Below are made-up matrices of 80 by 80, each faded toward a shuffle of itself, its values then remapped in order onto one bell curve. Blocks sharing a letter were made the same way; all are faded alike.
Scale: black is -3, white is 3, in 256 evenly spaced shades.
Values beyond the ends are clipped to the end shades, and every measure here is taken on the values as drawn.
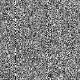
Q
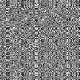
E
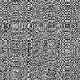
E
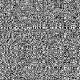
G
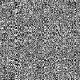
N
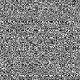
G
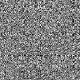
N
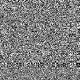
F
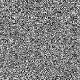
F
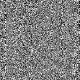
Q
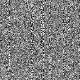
Q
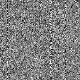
Q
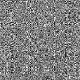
N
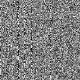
Q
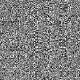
N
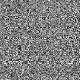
N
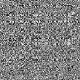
N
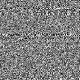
F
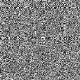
N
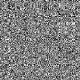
N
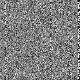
Q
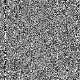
Q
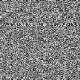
G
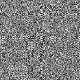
N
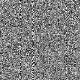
Q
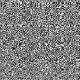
N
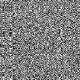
N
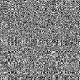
G
